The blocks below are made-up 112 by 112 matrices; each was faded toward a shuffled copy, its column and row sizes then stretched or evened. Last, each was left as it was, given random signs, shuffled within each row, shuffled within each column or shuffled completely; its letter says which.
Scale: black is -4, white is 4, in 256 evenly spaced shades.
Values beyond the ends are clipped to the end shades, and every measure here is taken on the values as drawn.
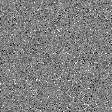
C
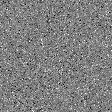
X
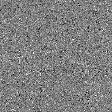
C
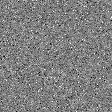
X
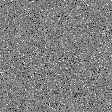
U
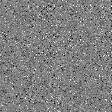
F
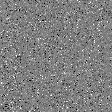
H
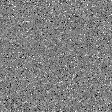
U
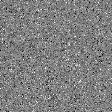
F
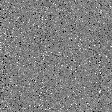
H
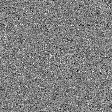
U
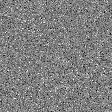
X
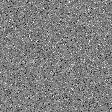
X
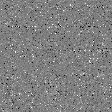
F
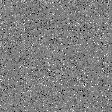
C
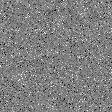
X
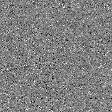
C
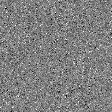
H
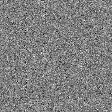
H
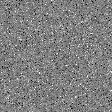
H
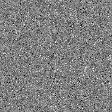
C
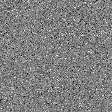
U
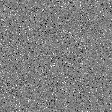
H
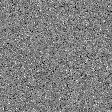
X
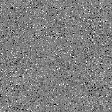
F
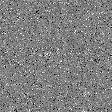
U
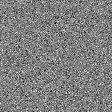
U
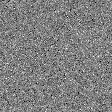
X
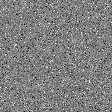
X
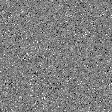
U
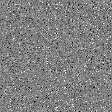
C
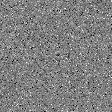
U
